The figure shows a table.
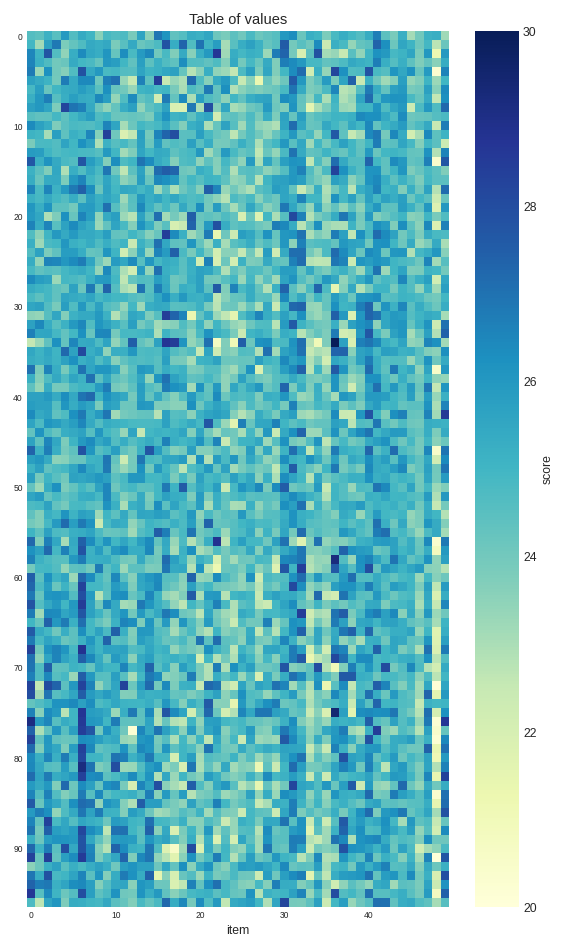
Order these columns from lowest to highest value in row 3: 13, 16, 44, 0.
16, 44, 13, 0
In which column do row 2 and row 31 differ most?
22
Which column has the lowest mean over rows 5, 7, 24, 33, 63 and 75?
48
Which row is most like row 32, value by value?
86
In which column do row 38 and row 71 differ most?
38
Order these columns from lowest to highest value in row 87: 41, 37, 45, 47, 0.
47, 41, 45, 0, 37
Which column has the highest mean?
6
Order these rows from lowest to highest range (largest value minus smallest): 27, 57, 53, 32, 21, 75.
53, 27, 32, 21, 57, 75
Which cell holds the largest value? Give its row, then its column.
34, 36
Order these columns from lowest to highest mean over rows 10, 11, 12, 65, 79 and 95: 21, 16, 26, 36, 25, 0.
25, 26, 21, 16, 0, 36
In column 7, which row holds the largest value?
77
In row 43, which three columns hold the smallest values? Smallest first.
24, 38, 23
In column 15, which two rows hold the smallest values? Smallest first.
93, 7
